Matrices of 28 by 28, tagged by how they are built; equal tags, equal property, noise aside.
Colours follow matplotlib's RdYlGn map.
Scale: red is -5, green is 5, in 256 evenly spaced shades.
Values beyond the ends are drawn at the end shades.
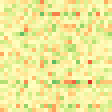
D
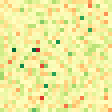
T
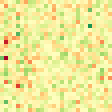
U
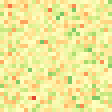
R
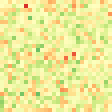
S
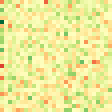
U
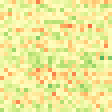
S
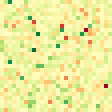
T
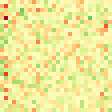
U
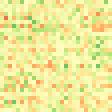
D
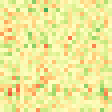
D
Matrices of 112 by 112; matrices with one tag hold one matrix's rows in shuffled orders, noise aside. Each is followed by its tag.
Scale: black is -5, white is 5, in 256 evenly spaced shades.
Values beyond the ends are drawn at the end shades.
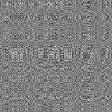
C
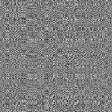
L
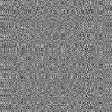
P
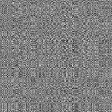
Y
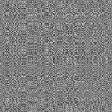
L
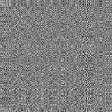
P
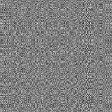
P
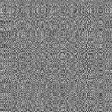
P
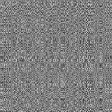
P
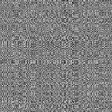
Y
